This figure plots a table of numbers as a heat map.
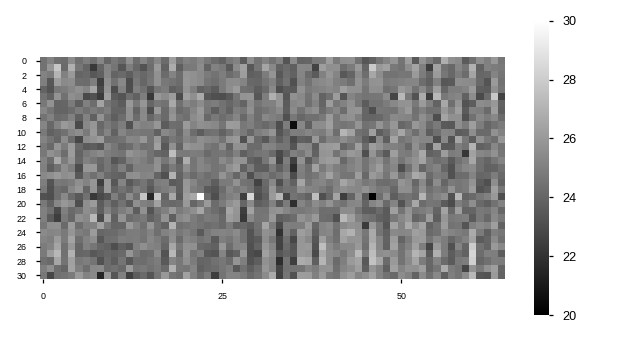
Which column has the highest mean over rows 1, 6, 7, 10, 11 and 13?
18
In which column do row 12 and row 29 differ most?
56
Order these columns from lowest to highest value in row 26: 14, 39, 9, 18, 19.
9, 19, 14, 18, 39
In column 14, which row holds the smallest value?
1
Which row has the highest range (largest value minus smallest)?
19
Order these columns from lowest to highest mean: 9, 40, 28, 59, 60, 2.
59, 28, 9, 2, 40, 60
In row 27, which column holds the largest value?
60
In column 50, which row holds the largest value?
5
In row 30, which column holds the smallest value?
8
